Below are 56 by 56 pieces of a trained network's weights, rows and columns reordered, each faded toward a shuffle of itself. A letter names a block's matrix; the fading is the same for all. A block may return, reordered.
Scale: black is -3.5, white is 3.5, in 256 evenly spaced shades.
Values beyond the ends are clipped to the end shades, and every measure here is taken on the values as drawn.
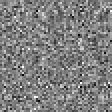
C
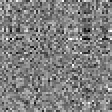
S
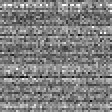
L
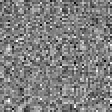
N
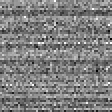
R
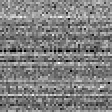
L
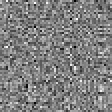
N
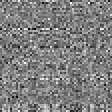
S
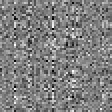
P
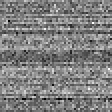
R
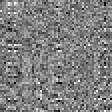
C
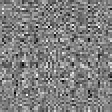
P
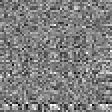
S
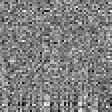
S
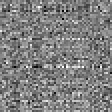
S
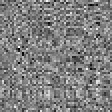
N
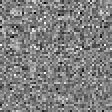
C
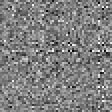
C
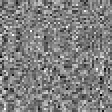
N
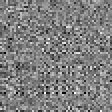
S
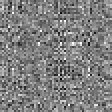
N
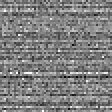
L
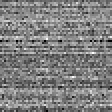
R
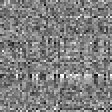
S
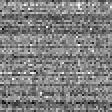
R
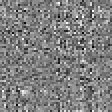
N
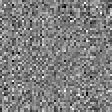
N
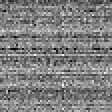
R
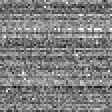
L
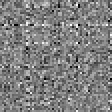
C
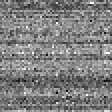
R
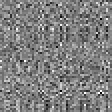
N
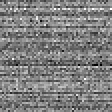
L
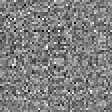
C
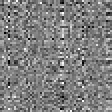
P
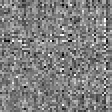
C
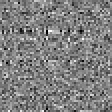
S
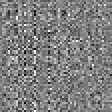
P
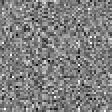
N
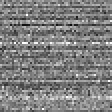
L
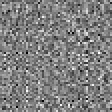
P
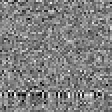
S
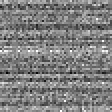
L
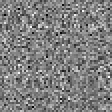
C
